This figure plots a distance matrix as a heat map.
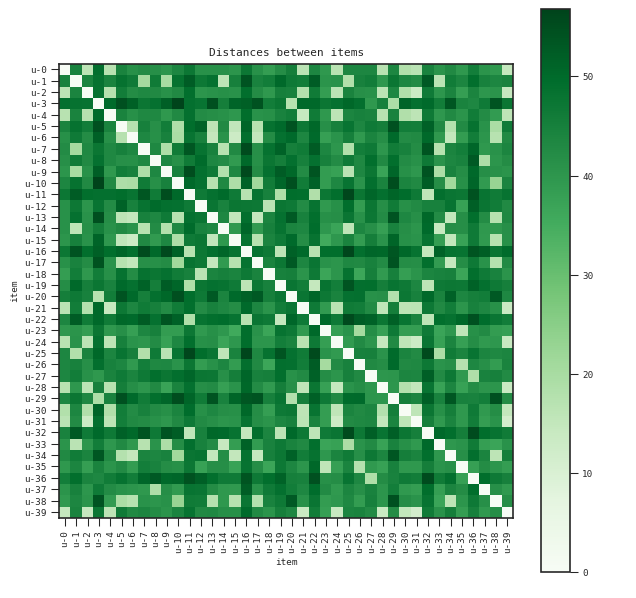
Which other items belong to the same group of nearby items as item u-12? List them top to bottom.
u-18
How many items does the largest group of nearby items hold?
9
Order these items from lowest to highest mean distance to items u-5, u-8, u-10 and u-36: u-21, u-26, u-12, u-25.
u-26, u-21, u-25, u-12
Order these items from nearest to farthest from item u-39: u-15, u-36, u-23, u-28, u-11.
u-28, u-23, u-15, u-36, u-11
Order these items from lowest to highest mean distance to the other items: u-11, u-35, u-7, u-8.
u-35, u-7, u-8, u-11
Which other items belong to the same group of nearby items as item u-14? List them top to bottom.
u-1, u-7, u-9, u-25, u-33
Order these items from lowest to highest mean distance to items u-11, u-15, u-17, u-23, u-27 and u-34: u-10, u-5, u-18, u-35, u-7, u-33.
u-5, u-10, u-35, u-33, u-18, u-7
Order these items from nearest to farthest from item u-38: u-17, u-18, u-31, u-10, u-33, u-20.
u-17, u-10, u-33, u-31, u-18, u-20
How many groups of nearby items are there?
9
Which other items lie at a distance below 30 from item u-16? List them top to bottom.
u-11, u-19, u-22, u-32
